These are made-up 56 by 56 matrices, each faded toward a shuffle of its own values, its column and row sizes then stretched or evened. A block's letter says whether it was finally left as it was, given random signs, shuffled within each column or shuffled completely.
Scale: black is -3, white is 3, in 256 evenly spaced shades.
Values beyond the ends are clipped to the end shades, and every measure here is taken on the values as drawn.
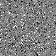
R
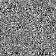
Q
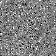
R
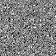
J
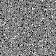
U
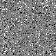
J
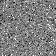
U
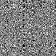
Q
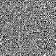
Q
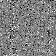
R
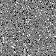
R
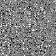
Q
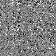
J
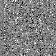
R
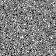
U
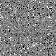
Q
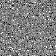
Q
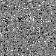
J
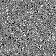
U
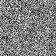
U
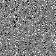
R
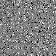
J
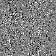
R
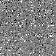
J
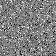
U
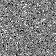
U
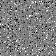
R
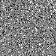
J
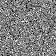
U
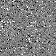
J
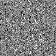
R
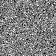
U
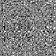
Q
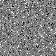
U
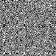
Q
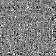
Q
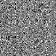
Q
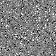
R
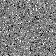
U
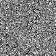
R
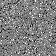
U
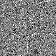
R
